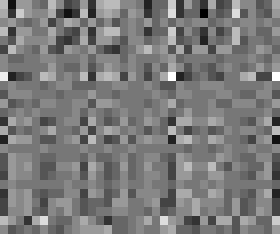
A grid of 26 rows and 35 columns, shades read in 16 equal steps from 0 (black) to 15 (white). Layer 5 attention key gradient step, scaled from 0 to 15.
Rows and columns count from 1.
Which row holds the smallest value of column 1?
16
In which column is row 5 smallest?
26
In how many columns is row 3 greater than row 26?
19
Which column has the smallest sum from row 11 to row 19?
35
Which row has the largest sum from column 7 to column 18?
9
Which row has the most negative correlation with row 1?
6
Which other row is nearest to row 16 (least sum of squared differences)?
14
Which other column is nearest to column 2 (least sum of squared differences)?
23
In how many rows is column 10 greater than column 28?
7
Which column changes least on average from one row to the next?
18
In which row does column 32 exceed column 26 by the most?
2
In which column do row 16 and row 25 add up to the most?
21
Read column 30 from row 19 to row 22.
8 7 7 7
